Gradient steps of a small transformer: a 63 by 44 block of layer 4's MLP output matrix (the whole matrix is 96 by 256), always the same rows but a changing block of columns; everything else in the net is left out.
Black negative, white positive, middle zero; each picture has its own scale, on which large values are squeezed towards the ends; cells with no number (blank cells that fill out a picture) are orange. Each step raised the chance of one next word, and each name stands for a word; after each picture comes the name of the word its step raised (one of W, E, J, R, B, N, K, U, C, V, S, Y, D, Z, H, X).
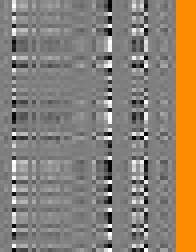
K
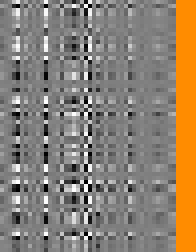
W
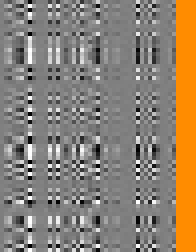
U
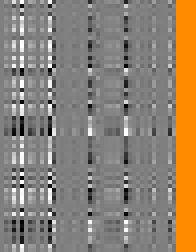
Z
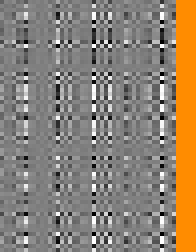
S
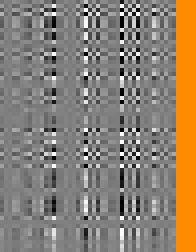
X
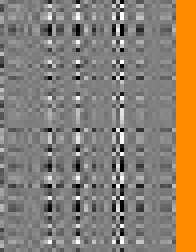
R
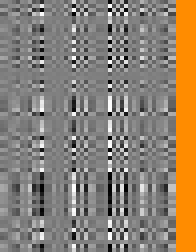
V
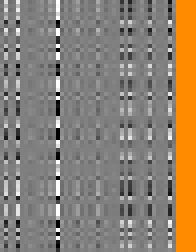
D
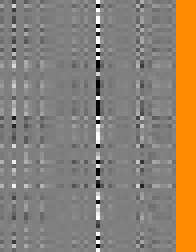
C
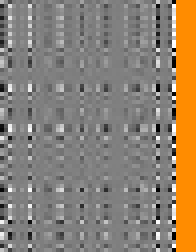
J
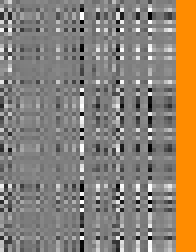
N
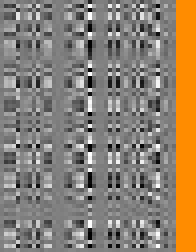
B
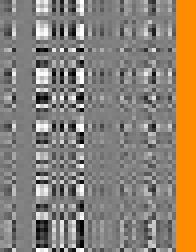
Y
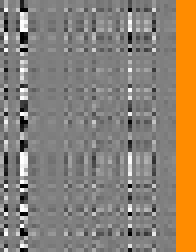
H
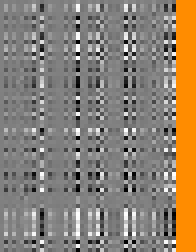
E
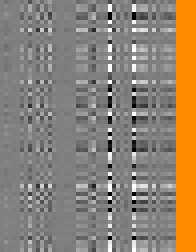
N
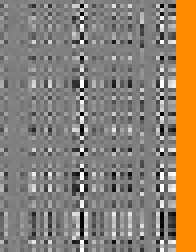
E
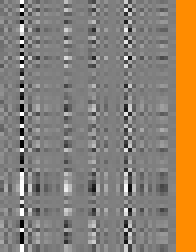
V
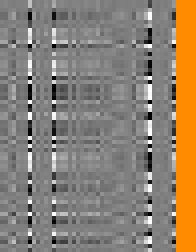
S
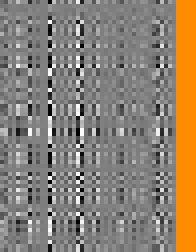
Z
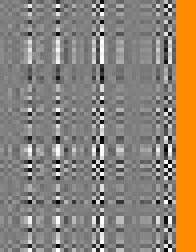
U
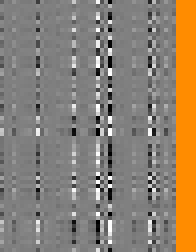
Z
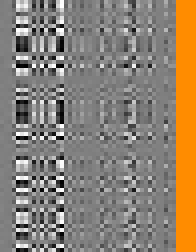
K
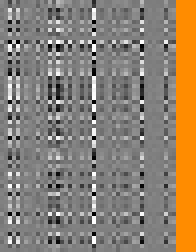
S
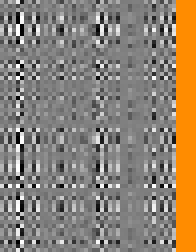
R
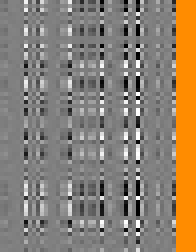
D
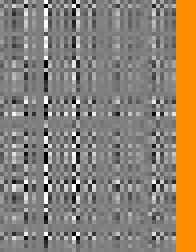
W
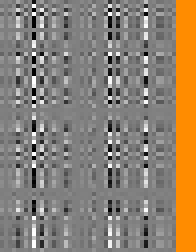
X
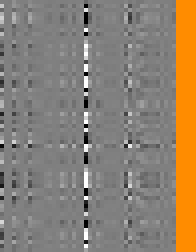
B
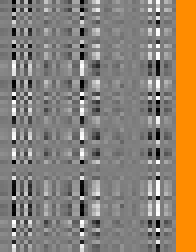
D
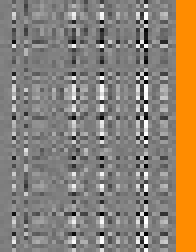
S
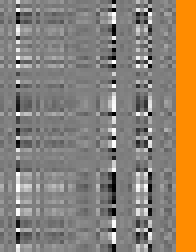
V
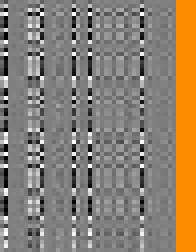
X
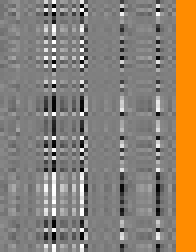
V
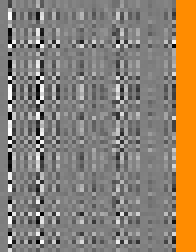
S
